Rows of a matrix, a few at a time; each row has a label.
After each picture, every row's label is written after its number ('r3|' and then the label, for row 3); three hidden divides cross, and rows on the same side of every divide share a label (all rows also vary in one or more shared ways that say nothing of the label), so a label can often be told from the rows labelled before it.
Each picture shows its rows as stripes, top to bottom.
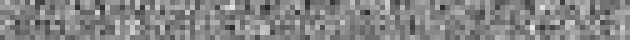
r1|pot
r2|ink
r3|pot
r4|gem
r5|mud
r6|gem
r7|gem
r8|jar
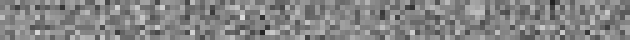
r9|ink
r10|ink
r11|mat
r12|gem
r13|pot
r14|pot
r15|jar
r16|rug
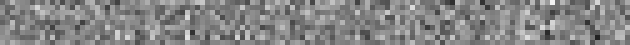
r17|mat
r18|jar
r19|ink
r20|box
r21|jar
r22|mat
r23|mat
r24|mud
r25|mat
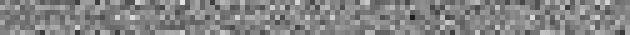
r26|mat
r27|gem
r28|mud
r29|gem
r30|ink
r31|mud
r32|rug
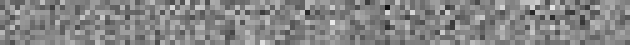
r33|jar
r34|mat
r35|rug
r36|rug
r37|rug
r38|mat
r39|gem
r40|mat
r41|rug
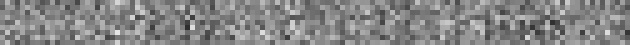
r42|jar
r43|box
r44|gem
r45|mat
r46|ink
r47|pot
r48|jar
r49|gem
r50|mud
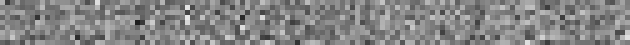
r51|pot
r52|mat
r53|ink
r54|pot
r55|rug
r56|jar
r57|mat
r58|ink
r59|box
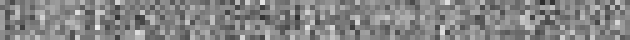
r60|ink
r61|pot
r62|pot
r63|pot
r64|ink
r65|ink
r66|mud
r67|mud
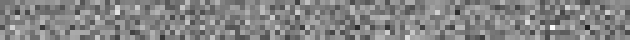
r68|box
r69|pot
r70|mat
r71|pot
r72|rug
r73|jar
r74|box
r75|pot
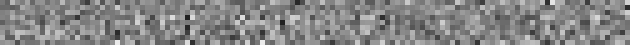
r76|jar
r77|rug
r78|pot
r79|gem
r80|pot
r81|gem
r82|rug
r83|mud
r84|jar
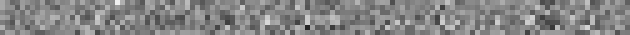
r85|rug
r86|mat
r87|ink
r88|mud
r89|jar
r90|gem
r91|mat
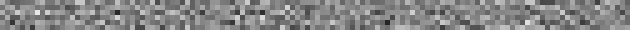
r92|mat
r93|jar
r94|mat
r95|rug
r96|rug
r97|mat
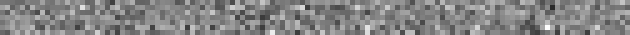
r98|gem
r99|ink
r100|ink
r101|box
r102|pot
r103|ink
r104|box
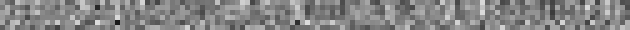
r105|jar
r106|gem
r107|mat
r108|ink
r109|pot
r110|mat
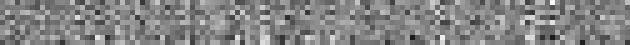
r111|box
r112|pot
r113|box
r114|mat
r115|jar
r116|mat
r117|mat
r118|ink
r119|box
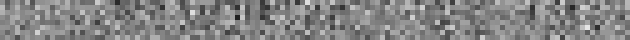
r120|ink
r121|gem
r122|ink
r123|jar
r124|mat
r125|gem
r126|jar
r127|jar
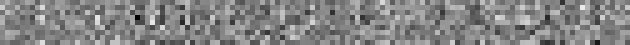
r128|box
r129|gem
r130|jar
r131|mat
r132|gem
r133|ink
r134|pot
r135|gem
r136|jar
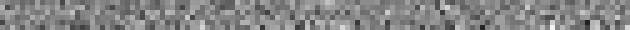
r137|gem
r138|ink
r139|ink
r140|mat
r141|jar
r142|mud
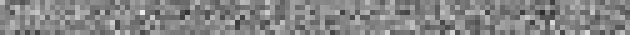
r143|gem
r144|pot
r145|jar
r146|pot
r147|box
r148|jar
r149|mud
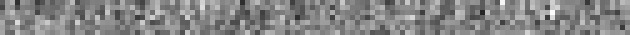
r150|rug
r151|jar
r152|pot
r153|jar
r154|mud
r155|gem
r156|mat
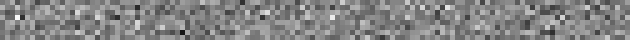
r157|pot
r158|rug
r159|jar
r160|ink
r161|jar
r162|ink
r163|mud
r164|mat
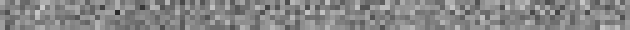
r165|gem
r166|pot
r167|box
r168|mat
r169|ink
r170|mat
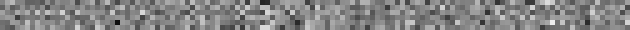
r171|ink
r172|mat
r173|jar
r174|mat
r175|box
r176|box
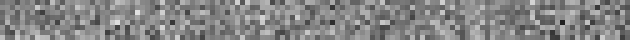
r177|pot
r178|jar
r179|mud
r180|mat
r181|box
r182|rug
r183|rug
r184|rug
